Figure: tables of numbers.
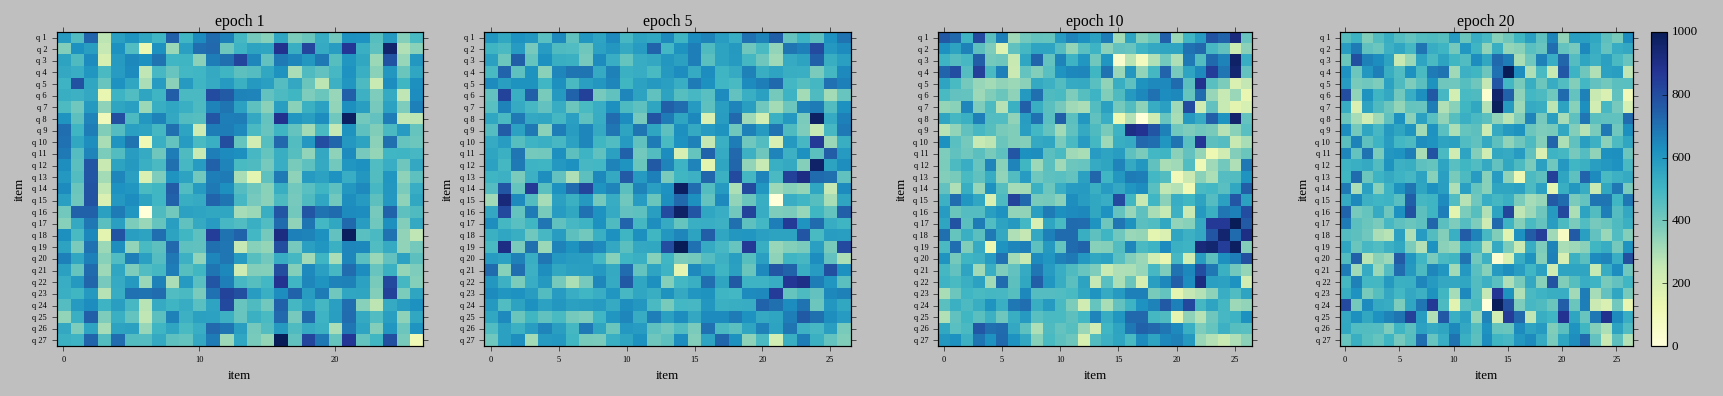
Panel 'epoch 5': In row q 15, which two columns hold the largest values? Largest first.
1, 14
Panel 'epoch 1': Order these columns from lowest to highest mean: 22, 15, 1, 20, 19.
15, 20, 1, 22, 19
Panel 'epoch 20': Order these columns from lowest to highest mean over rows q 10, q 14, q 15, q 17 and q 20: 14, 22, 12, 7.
12, 14, 22, 7
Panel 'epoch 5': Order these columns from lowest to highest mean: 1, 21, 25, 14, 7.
21, 25, 7, 14, 1
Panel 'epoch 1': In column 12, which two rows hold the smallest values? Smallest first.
q 27, q 2
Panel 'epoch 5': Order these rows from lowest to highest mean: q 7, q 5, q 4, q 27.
q 27, q 7, q 4, q 5
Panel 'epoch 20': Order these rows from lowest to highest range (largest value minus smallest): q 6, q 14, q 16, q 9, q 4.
q 9, q 14, q 16, q 4, q 6
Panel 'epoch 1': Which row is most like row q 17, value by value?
q 25
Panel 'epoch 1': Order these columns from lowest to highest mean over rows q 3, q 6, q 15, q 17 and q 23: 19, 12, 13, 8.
19, 8, 13, 12
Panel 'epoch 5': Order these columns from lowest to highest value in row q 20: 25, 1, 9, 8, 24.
9, 25, 8, 1, 24
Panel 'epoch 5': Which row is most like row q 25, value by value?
q 18
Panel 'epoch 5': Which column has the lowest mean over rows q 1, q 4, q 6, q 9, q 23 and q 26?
24
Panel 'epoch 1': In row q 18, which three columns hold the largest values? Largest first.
21, 16, 11
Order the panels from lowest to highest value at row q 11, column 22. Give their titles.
epoch 10, epoch 1, epoch 20, epoch 5
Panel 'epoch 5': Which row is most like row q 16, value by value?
q 19
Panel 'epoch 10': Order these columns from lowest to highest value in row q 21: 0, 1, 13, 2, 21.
13, 1, 0, 2, 21
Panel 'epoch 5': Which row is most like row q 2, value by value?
q 3
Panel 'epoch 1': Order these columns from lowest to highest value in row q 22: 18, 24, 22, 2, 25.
25, 22, 18, 2, 24
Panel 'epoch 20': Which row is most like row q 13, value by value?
q 2
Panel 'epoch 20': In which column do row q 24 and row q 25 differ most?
14
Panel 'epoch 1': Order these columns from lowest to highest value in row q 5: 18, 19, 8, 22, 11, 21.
19, 8, 18, 22, 11, 21
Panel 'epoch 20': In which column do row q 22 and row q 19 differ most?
7
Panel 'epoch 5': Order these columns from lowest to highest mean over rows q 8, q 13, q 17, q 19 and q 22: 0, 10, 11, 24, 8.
11, 0, 8, 10, 24
